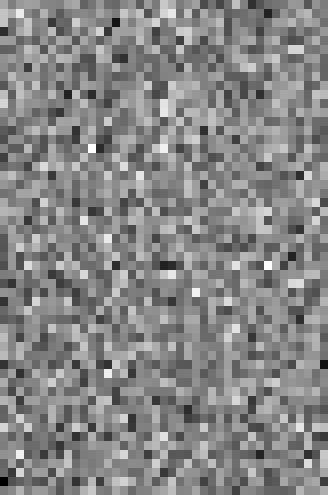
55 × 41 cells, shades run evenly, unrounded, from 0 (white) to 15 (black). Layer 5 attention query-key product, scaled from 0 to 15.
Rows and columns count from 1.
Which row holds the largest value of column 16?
7
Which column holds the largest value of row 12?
14
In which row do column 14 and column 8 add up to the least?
42
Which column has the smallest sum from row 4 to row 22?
24
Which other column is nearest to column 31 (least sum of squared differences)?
35
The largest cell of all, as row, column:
54, 1
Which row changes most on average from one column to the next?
30
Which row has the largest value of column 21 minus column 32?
53
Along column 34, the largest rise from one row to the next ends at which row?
31
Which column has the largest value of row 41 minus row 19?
41
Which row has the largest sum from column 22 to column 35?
51
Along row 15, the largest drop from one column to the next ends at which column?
27
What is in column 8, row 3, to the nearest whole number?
9
